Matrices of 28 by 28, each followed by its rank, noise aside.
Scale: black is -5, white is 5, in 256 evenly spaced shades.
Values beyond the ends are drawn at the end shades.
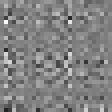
three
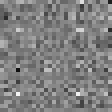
four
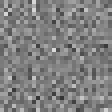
six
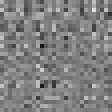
three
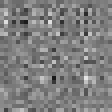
three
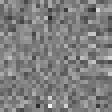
five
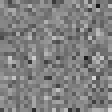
six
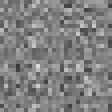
four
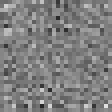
four
